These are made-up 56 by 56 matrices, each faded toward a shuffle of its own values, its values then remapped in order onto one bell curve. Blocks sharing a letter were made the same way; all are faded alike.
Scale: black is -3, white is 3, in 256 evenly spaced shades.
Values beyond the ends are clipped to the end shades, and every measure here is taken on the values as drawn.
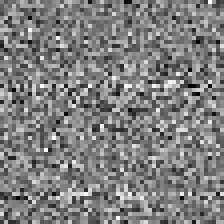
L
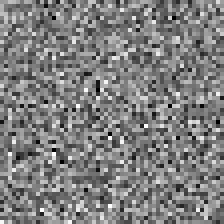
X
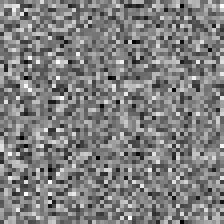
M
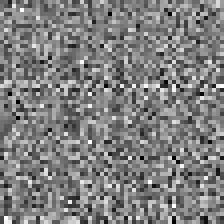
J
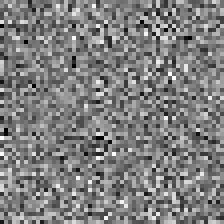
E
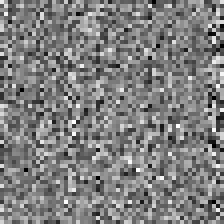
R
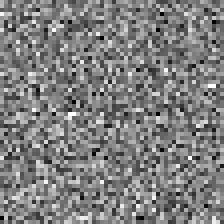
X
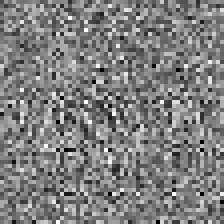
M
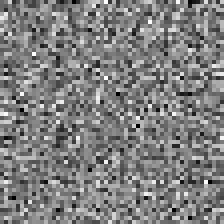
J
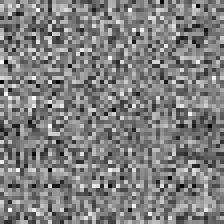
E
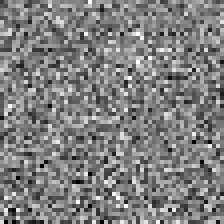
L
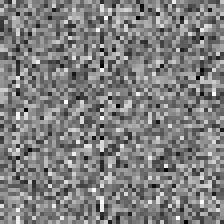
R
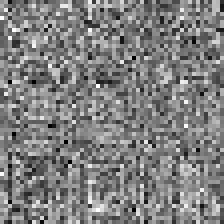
E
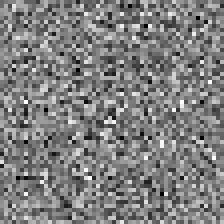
E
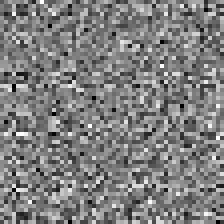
J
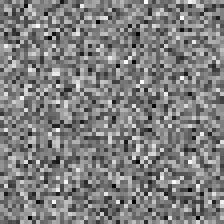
X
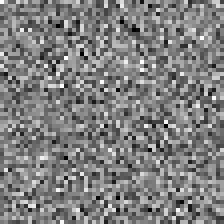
X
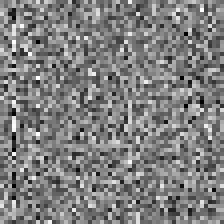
R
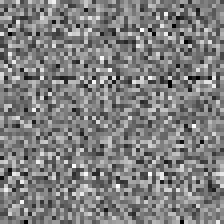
L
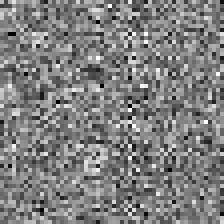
E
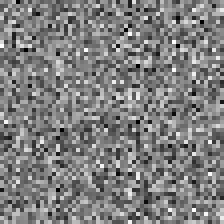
R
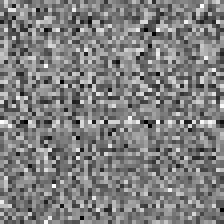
J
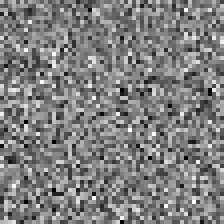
X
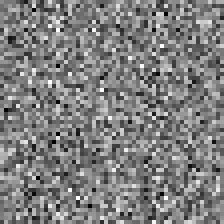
R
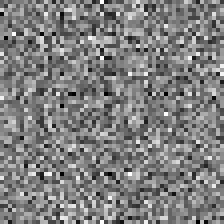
M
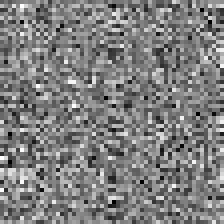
E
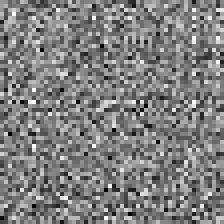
M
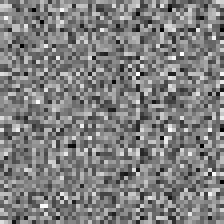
E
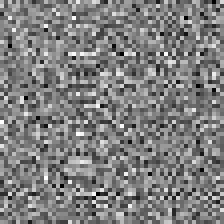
J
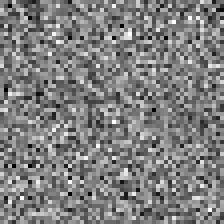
X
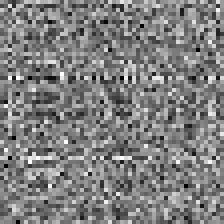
J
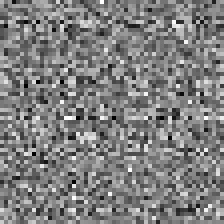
J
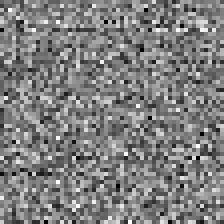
L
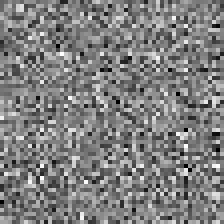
E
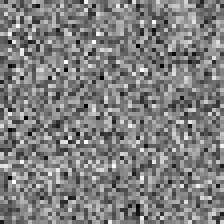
X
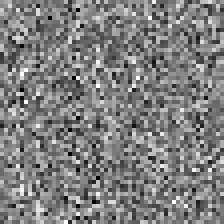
R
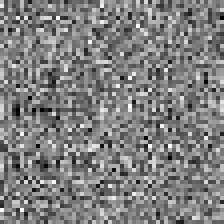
M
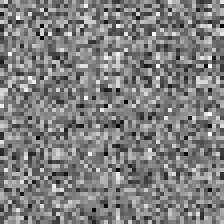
E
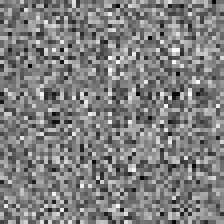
M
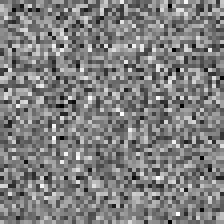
L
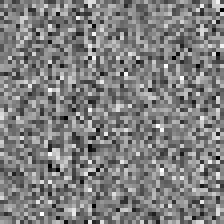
R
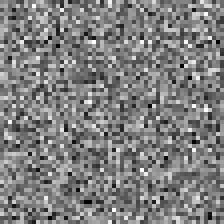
X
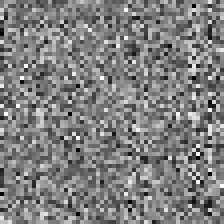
R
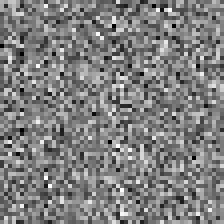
R
